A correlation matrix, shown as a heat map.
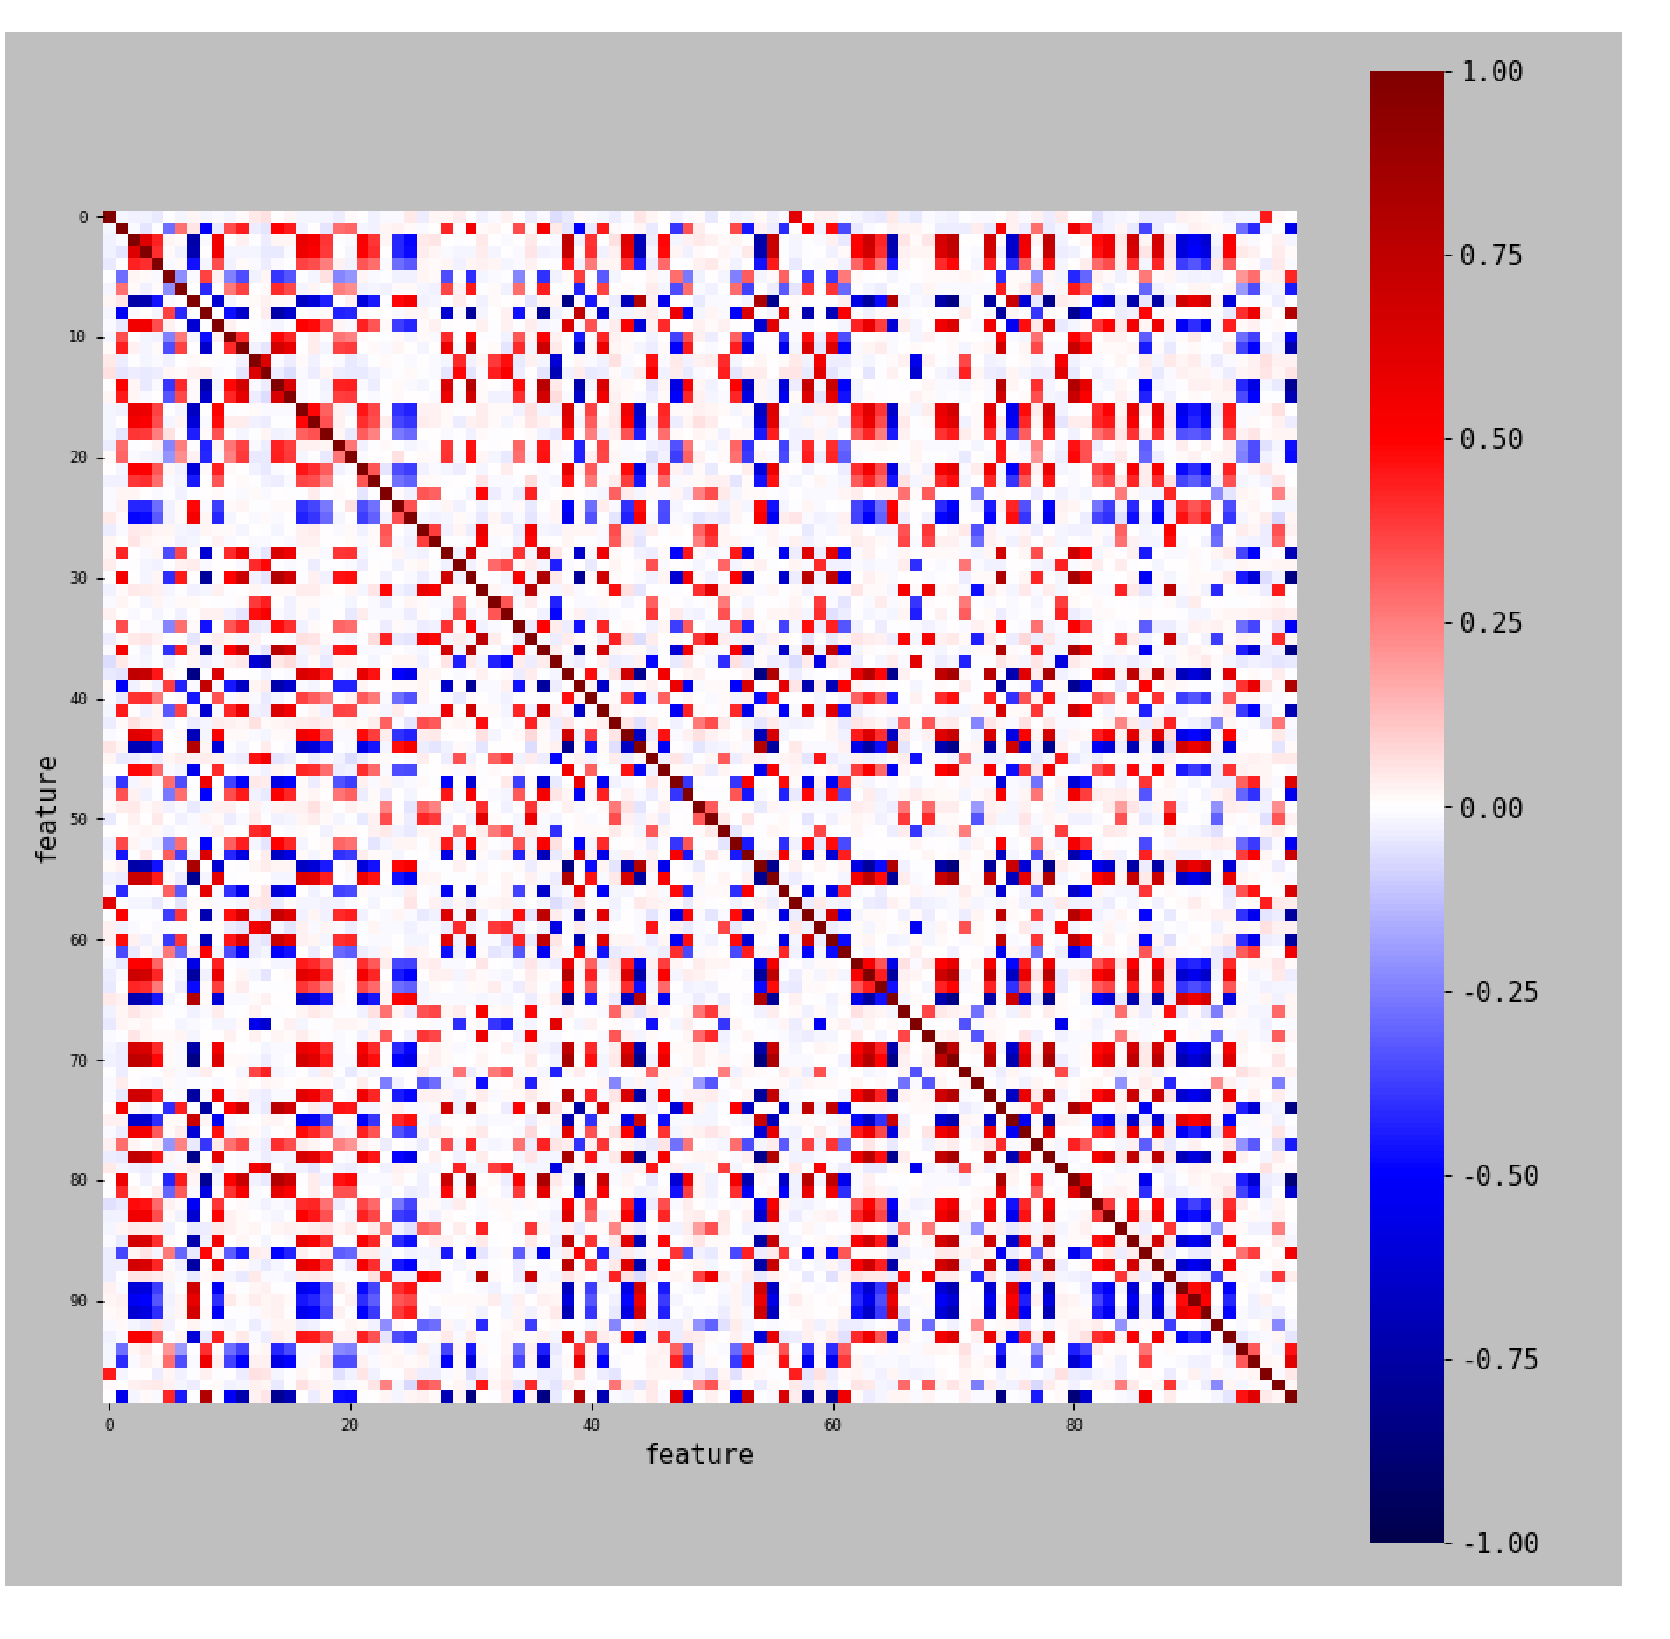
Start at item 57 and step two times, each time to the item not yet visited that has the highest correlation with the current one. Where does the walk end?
96
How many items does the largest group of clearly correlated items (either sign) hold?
37
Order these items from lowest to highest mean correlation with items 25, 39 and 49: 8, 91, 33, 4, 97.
4, 33, 97, 91, 8
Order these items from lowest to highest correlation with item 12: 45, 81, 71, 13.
81, 71, 45, 13
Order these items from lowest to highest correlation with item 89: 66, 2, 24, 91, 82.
2, 82, 66, 24, 91
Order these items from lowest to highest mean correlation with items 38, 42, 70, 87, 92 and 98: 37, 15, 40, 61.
15, 37, 61, 40
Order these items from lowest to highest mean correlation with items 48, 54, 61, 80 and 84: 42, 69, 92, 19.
69, 92, 42, 19
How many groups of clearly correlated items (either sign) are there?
5
